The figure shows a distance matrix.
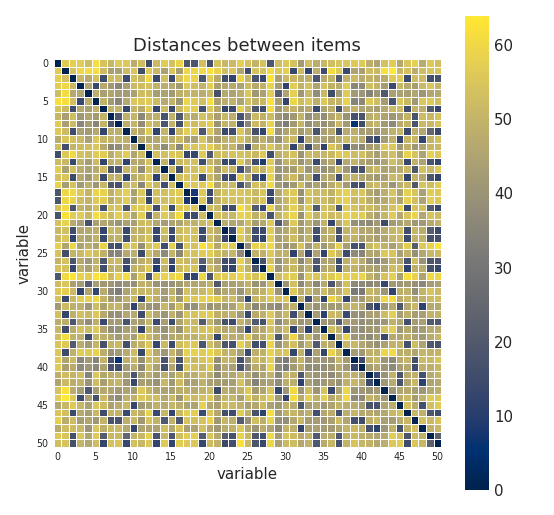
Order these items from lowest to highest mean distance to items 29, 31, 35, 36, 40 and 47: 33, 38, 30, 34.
33, 38, 34, 30
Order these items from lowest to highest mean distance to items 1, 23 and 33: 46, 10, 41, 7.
46, 7, 41, 10
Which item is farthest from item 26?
24
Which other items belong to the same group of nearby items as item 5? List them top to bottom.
3, 30, 44
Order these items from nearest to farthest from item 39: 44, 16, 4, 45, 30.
16, 30, 44, 4, 45
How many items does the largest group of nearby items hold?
15
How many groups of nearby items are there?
7
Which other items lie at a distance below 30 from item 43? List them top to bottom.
4, 21, 29, 36
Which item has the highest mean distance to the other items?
28
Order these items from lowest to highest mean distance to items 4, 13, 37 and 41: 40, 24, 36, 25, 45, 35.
36, 45, 40, 35, 25, 24
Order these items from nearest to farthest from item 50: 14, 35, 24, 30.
35, 30, 14, 24
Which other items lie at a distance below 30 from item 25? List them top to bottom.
1, 11, 31, 33, 35, 38
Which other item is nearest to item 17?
18
